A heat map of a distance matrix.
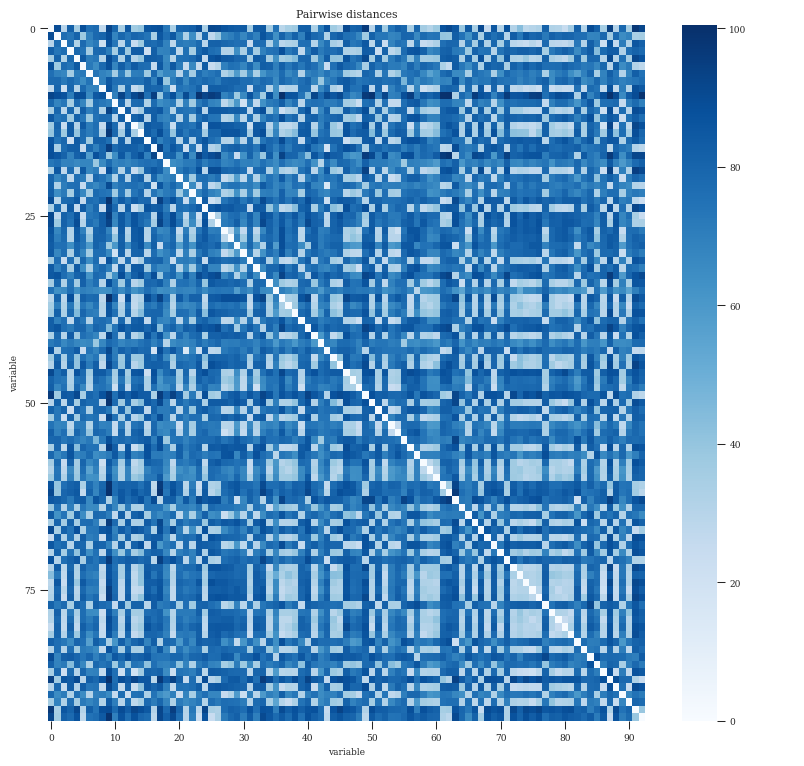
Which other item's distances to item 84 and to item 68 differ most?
0
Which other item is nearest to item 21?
43
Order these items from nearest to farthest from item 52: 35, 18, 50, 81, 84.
50, 81, 35, 18, 84
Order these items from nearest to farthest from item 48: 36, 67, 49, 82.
82, 67, 49, 36
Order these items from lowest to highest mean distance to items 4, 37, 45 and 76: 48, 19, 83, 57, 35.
19, 83, 35, 57, 48
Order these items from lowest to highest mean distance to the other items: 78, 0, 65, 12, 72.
78, 72, 0, 65, 12
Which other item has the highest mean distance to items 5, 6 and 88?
9
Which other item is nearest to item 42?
18
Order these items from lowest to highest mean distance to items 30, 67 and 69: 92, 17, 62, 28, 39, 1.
39, 28, 1, 92, 62, 17
